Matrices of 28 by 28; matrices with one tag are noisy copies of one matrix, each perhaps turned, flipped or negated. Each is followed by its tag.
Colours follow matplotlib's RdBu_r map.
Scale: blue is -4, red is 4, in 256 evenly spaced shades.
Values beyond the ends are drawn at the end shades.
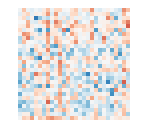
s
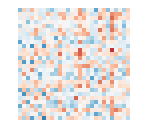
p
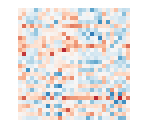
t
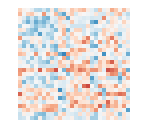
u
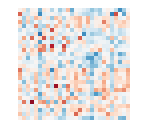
t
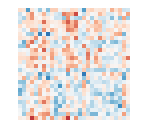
u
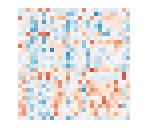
u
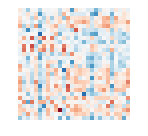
t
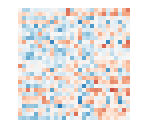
s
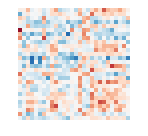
u
